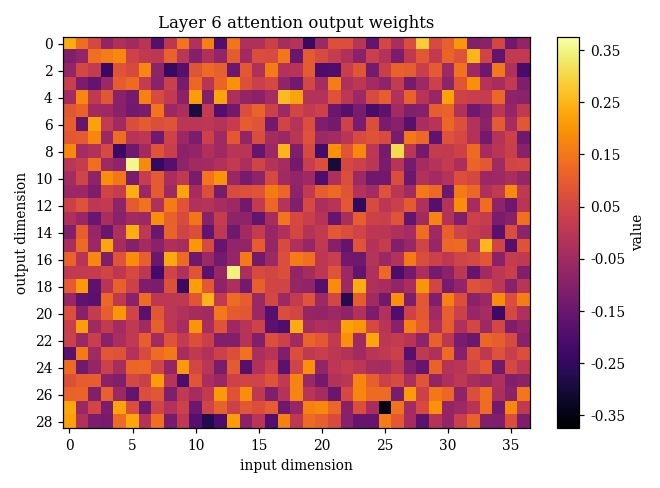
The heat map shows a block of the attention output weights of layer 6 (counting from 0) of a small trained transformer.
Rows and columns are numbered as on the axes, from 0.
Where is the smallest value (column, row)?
25, 27
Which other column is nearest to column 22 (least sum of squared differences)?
24
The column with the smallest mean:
20
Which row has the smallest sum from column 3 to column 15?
5
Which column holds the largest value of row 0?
28
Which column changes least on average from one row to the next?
31
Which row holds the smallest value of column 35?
15
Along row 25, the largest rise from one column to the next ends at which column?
10
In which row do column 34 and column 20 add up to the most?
22
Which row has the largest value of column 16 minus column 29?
12
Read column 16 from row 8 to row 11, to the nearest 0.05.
-0.05 0 0.05 0.15
